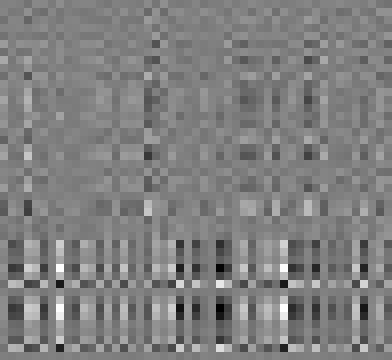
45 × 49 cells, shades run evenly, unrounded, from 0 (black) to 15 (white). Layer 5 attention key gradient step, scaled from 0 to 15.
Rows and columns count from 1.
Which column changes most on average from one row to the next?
4
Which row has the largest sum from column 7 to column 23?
34
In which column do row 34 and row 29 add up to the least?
28
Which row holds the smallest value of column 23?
39
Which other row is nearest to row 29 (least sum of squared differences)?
5
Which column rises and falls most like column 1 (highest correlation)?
41
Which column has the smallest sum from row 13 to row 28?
19
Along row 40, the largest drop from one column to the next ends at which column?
37
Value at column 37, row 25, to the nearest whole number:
7
